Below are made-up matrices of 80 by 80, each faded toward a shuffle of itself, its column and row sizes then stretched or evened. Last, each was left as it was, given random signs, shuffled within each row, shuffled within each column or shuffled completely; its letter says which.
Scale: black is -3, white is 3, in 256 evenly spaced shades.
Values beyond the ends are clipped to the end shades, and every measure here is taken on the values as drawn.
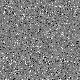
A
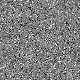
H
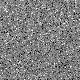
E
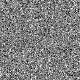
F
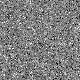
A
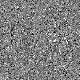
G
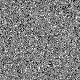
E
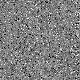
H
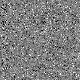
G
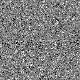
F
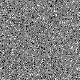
F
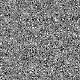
G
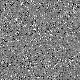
A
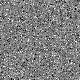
E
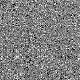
G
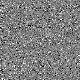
G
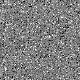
F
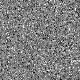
H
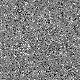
F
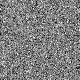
E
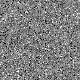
H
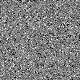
A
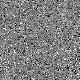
F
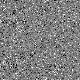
F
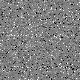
A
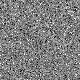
E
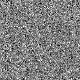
F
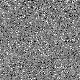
A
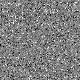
A
